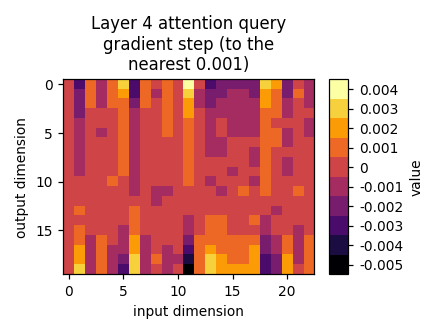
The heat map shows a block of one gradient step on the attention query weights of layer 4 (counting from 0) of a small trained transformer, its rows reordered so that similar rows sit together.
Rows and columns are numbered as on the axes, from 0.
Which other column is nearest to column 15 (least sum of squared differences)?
16
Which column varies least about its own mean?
0
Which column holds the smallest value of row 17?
11
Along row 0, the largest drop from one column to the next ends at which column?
6
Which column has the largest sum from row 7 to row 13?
18
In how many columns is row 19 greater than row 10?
11
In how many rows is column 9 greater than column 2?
4
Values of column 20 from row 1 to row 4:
-0.002 -0.001 -0.001 0
